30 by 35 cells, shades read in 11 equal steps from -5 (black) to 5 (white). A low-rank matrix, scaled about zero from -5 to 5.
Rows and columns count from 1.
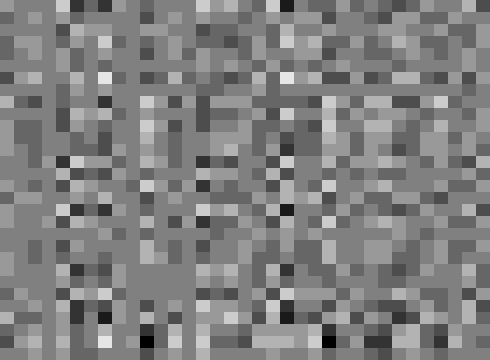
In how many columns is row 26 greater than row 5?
12
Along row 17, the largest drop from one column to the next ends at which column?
24
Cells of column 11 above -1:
17
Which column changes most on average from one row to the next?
21
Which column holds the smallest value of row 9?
8
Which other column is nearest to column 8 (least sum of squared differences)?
29
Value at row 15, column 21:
-2
